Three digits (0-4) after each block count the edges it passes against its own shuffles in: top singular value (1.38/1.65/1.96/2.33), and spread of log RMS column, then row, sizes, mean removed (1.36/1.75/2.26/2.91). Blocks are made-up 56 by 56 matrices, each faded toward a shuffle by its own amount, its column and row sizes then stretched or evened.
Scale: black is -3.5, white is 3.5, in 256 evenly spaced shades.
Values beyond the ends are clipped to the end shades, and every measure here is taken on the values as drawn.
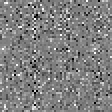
3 2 1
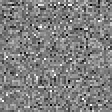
2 1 1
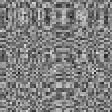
4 0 2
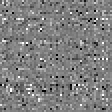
1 2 3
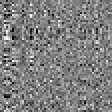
3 3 2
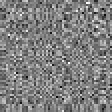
4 1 0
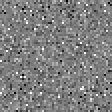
0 0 0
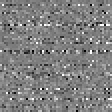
2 0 4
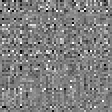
4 2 3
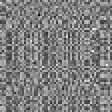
4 0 2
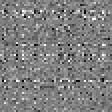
3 2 4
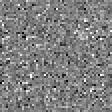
0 1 2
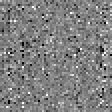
0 2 1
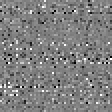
0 1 4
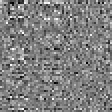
3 2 2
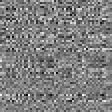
4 1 4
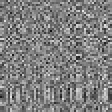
4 2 2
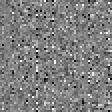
1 3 0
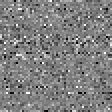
0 0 4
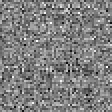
3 0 1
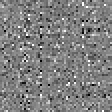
1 3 2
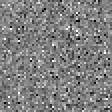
0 2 0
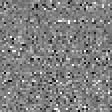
2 0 3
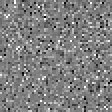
1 0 0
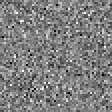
0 0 1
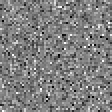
0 0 0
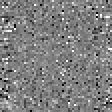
1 2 0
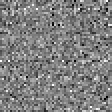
2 1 2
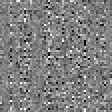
2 4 1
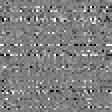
3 1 4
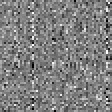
3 3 0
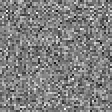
2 0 0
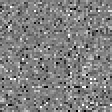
0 2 2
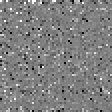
0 1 2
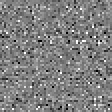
0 0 2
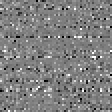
3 1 3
